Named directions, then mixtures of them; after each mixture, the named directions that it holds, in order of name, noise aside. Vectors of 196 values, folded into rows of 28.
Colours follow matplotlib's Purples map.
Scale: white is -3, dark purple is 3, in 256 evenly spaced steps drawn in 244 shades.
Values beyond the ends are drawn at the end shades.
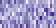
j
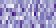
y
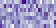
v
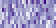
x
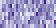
v, x.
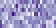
v, x, y.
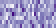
y.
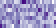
v.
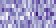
j, x, y.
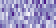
v, x, y.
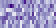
v, y.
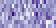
v, x, y.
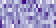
v.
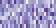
j.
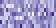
j, y.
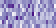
y.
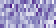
v, x.
